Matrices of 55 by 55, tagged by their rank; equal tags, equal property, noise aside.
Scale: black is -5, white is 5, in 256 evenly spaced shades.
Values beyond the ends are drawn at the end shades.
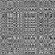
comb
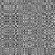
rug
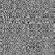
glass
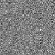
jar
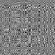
comb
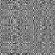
comb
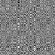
comb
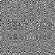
comb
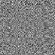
jar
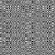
rug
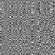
comb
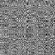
glass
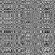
comb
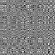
comb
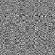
glass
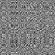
glass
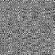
glass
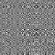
comb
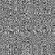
jar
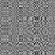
rug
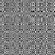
rug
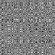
comb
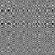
rug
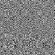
jar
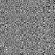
jar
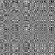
rug
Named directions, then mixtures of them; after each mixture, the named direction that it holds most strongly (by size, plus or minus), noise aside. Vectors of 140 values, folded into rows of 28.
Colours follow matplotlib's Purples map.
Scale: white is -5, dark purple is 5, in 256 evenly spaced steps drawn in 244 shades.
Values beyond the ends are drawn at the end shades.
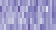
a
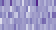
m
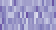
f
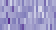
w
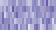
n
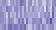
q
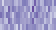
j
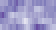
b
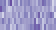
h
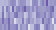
n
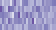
f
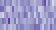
h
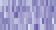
n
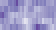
b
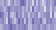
q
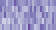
n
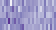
w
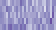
q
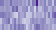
m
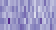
w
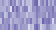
n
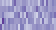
f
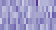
m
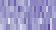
w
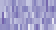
n
